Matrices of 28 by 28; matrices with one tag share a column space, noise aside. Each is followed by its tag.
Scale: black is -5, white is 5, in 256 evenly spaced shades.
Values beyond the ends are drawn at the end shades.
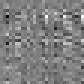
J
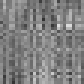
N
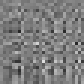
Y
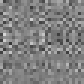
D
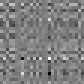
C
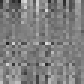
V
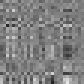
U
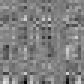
U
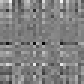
V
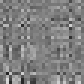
U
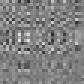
D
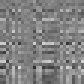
Y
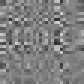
D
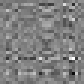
C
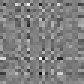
C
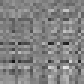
Y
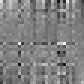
V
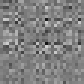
D
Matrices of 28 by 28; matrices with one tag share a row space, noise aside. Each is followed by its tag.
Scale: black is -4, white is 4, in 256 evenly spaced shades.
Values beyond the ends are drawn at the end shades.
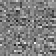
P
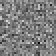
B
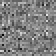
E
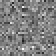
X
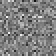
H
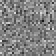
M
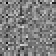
H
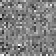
E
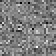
E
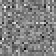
M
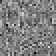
H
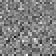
H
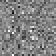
X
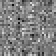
X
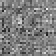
E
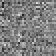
E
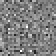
H
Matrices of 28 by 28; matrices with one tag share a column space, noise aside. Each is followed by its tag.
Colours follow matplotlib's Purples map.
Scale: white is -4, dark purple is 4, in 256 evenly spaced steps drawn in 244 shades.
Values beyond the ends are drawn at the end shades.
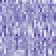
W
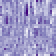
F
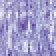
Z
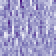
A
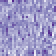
W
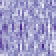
Z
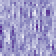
Z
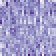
F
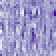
Z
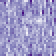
F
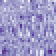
W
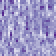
A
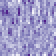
F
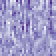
A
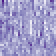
A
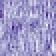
Z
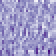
W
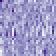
W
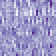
F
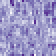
F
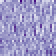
W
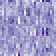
F
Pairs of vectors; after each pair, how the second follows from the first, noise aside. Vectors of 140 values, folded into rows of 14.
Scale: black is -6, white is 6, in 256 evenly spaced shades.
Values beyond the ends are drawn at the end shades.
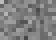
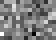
wrapped around, negated, scaled up.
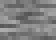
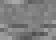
wrapped around, partly zeroed.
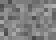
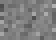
partly zeroed.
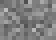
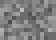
reversed.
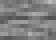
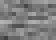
reversed, negated.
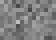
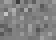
wrapped around, partly zeroed.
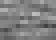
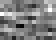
reversed, negated, scaled up.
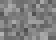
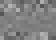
partly zeroed.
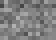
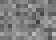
reversed, negated.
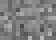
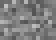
reversed.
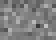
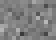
wrapped around, partly zeroed.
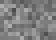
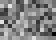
reversed, negated, scaled up.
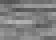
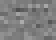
partly zeroed.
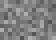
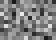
wrapped around, negated, scaled up.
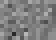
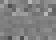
partly zeroed.
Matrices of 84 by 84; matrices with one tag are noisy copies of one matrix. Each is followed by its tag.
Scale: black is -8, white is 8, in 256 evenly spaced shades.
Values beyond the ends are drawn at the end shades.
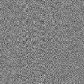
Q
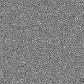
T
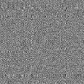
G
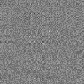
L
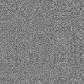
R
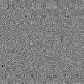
G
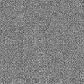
T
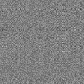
R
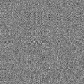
L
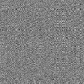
R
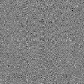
Q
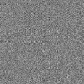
L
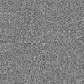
L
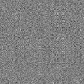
R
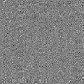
T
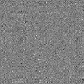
T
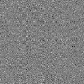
Q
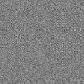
R
